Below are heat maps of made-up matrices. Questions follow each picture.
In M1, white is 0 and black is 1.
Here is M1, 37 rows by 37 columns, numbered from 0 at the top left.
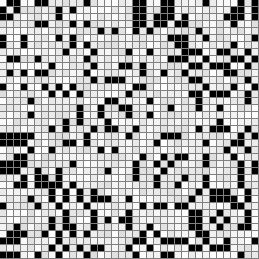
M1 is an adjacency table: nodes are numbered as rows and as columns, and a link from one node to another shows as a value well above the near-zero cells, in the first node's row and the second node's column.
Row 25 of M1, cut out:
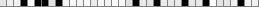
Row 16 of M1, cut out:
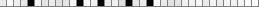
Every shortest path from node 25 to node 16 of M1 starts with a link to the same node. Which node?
node 19
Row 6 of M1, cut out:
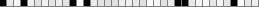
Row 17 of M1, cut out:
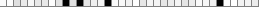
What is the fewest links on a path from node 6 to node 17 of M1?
4
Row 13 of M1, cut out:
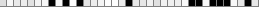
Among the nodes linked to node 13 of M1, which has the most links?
node 28
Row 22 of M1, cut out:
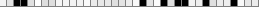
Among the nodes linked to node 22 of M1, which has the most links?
node 2
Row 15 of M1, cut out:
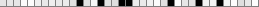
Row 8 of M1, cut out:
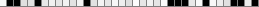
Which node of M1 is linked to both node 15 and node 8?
node 24
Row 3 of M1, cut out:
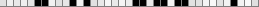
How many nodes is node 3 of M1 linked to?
11
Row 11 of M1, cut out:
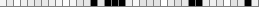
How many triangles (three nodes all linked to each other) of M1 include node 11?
8
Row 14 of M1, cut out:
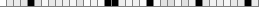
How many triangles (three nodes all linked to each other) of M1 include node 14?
7
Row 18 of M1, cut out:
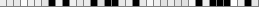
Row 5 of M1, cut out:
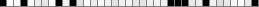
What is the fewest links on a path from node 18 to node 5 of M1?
3
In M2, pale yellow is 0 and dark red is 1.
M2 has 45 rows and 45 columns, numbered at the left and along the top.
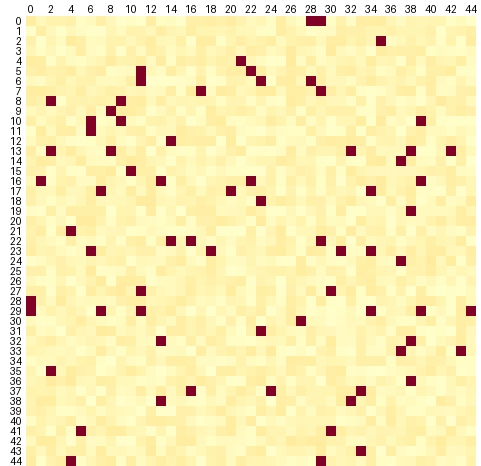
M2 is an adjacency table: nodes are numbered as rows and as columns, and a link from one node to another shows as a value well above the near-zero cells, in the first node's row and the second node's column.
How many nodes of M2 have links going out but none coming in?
5
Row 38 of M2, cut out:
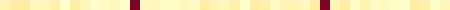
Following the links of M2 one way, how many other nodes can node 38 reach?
7
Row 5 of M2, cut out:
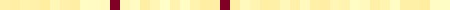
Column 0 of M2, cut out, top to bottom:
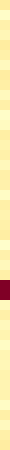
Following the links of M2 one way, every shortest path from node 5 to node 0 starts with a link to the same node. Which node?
node 22
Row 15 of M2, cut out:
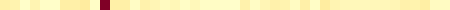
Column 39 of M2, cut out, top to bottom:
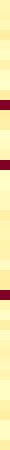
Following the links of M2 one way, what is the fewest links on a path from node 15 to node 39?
2
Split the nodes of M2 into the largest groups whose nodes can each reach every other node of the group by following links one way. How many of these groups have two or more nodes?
7
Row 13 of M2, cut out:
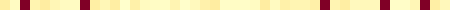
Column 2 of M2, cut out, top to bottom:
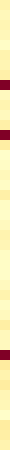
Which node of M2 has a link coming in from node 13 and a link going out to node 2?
node 8
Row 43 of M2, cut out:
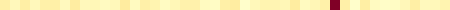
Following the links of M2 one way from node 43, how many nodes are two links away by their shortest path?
1
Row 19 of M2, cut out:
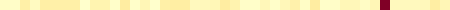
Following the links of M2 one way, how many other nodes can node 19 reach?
8
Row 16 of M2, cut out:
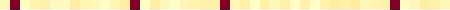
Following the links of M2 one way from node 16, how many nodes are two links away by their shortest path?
7
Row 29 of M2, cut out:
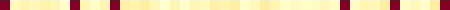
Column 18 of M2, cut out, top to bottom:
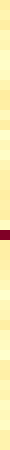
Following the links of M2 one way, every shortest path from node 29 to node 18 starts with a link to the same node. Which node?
node 11
